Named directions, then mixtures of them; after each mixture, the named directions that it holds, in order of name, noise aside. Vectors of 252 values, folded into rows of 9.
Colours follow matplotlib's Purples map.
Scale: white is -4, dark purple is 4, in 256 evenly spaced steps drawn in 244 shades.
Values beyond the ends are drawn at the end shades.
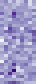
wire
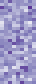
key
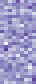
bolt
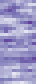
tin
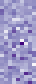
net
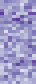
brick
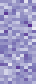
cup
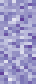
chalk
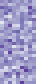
key.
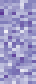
brick, net.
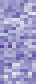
brick, tin.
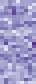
bolt, key, tin.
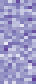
bolt.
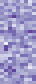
bolt, wire.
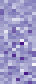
net.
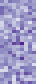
key, net.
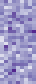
bolt, brick, wire.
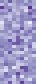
key.
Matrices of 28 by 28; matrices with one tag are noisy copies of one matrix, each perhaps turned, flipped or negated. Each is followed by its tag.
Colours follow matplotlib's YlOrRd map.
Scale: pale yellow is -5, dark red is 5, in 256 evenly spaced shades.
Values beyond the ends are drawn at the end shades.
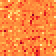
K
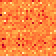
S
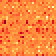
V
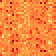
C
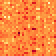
V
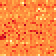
K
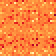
S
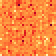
K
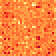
V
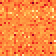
S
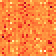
C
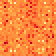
C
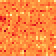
K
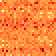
C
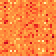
C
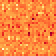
V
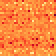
S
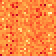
C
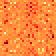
C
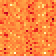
C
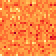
K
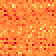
C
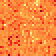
K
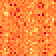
C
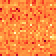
K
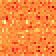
V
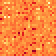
V
